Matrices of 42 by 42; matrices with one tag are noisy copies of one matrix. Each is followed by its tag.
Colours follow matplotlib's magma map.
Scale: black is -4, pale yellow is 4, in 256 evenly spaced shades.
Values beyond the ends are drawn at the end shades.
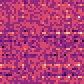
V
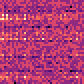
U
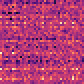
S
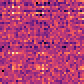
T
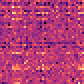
T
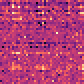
T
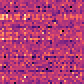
U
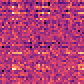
T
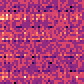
U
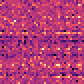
V
